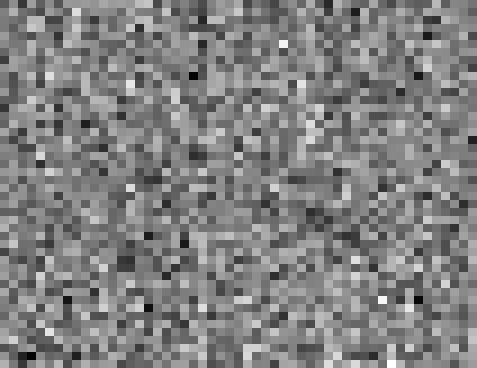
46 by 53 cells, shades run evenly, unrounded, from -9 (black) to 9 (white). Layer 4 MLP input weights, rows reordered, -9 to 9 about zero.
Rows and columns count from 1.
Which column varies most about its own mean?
23
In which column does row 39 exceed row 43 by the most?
4
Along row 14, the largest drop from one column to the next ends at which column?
7
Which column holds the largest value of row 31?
2
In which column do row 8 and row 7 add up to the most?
41
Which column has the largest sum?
46
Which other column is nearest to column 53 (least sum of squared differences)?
33
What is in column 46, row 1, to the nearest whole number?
-2
